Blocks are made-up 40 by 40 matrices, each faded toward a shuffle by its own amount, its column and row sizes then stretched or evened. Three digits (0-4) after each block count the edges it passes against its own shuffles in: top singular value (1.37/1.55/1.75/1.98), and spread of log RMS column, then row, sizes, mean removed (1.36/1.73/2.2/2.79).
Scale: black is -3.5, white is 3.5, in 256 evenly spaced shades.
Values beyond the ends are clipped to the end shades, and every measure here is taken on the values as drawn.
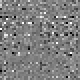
1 2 3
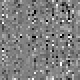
0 4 2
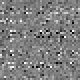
1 1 3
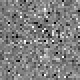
0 1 1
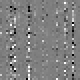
2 4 0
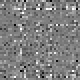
3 2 3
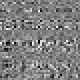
3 1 4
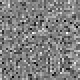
2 0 1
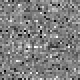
1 0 2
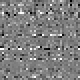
2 1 4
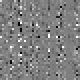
1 4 1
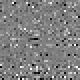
2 0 3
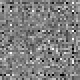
1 2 3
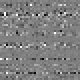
3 1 4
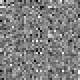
3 2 2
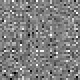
3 3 0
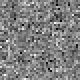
1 0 0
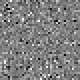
1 1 2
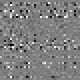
3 2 4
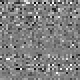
4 0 4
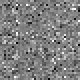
2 2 1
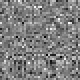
4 0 2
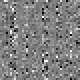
0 4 0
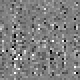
2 3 2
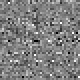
1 1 3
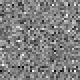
2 1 2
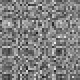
4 2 0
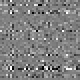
4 1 4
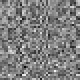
4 2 1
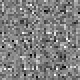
1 1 2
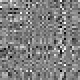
4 3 2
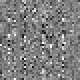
2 4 1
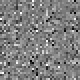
2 3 1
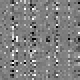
4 4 2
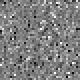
0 1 1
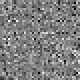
2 2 3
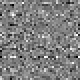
3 1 3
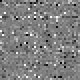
1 1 2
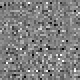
2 1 2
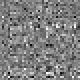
3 2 2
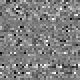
0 0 4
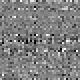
1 1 4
